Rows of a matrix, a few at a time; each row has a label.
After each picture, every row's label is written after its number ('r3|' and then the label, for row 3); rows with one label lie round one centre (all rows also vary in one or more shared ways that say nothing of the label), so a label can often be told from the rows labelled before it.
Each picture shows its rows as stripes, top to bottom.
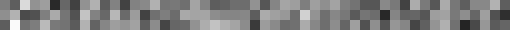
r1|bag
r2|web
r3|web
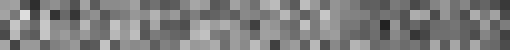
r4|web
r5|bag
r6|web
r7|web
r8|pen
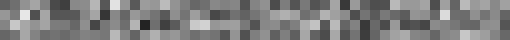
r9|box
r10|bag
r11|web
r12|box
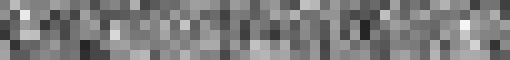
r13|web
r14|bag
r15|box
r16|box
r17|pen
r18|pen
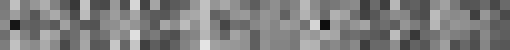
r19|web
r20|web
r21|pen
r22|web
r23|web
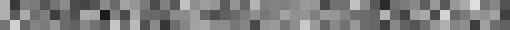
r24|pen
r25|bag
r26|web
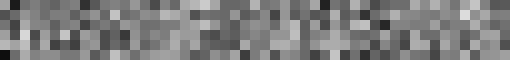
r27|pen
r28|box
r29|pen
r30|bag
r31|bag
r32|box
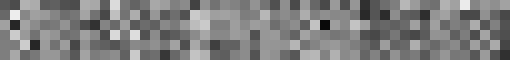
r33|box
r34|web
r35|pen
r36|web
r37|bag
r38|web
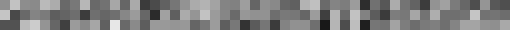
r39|web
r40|pen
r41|box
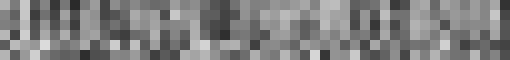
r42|bag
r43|bag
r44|bag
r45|bag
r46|web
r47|pen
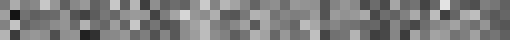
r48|web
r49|pen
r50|web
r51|pen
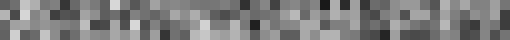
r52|box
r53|bag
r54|web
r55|web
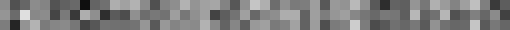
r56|pen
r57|bag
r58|pen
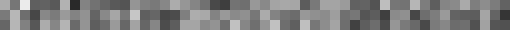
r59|bag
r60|web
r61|web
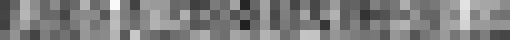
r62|box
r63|box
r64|box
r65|web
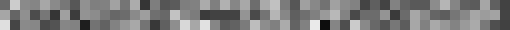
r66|web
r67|bag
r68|pen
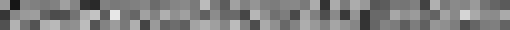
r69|pen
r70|box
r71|web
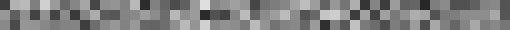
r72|web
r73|bag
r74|pen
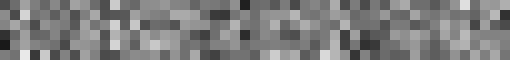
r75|box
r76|bag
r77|web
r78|box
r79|box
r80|bag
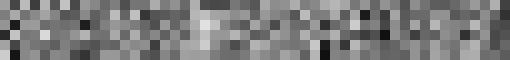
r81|bag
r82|web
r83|pen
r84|web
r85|pen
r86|pen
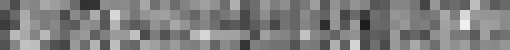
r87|pen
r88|box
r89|box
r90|web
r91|box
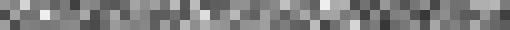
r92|bag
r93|web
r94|pen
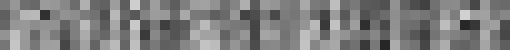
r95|web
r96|box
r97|web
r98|web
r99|web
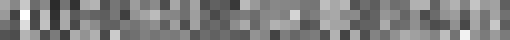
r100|bag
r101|bag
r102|bag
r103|box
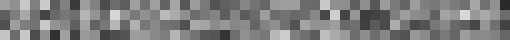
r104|bag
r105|box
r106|web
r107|bag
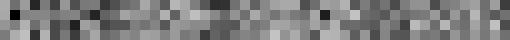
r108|bag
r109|pen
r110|bag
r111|bag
